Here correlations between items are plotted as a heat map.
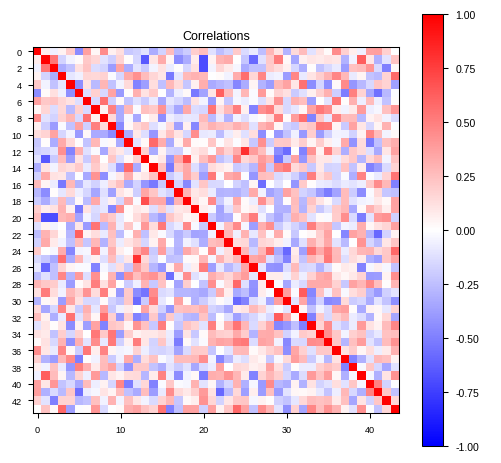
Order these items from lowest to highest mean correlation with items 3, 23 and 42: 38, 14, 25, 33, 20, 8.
38, 8, 14, 20, 33, 25
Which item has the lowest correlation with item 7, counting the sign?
26
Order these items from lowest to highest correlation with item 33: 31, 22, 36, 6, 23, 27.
6, 31, 36, 22, 27, 23
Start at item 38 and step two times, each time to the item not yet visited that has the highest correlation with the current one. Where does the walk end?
22
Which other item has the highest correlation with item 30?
14
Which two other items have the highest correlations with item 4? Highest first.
32, 37
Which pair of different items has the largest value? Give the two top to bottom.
12, 25
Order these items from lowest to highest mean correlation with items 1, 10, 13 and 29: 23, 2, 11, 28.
11, 23, 28, 2
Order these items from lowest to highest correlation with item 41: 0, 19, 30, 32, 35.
35, 30, 32, 19, 0
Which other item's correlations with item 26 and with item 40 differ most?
28
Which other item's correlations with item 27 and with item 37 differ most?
5
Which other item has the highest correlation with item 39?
1
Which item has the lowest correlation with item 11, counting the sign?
40
